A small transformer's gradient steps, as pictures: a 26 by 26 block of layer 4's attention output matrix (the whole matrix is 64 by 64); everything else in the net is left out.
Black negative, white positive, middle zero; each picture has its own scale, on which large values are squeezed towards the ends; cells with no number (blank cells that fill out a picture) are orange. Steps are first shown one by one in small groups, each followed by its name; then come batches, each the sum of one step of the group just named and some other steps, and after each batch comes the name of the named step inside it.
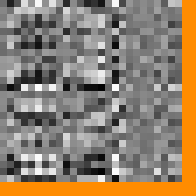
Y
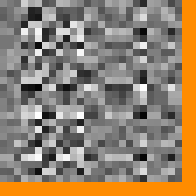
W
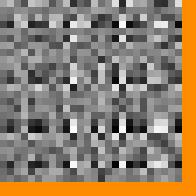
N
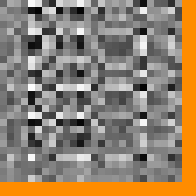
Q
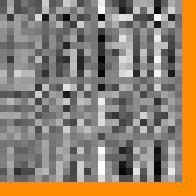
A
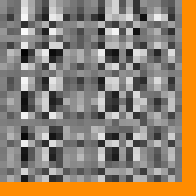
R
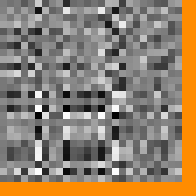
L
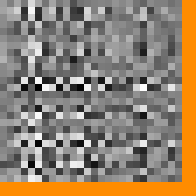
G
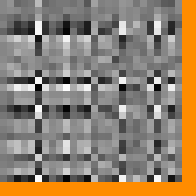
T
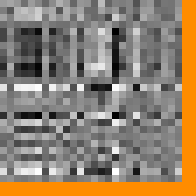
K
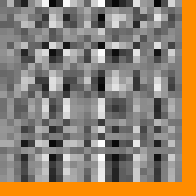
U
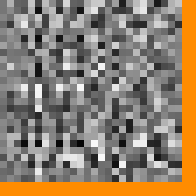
N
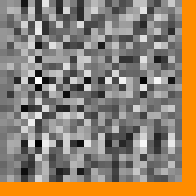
G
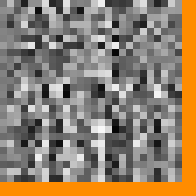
U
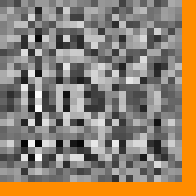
L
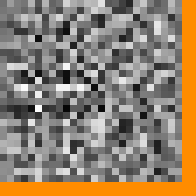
T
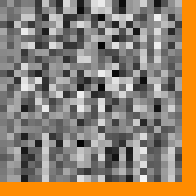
R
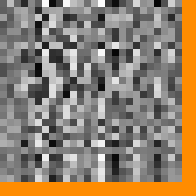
U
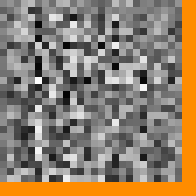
W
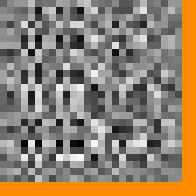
Q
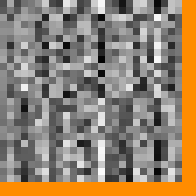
A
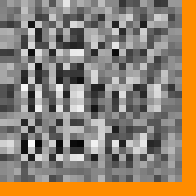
R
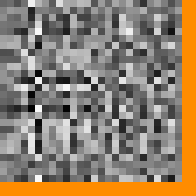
T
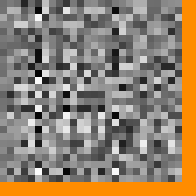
L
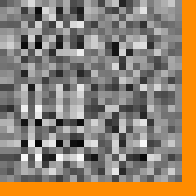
W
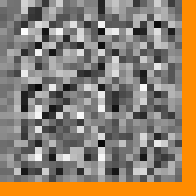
W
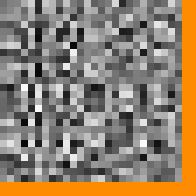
Y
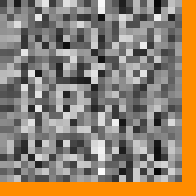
A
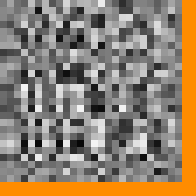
Q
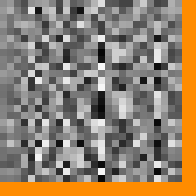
G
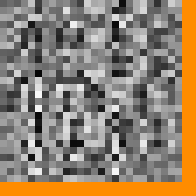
L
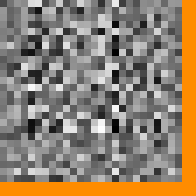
Q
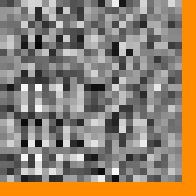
Y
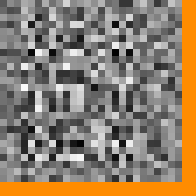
R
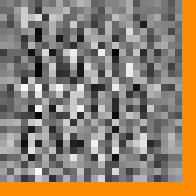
K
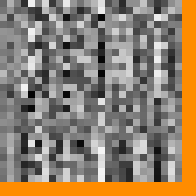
A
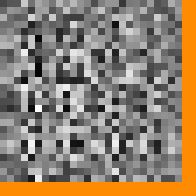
T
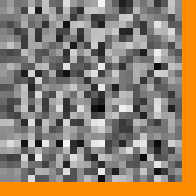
G
